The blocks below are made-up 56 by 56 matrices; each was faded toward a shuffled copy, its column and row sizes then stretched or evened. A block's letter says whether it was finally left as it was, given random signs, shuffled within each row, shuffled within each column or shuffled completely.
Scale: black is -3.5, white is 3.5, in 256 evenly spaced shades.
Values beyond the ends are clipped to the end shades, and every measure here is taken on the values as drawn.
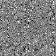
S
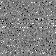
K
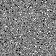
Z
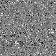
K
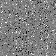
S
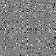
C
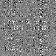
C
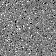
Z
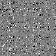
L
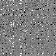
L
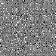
C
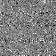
K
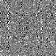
C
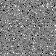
K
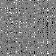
C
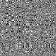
C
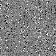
S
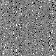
S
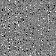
S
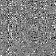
C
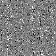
S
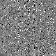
S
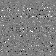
K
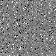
S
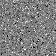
Z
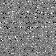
K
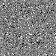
K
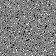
Z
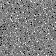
Z
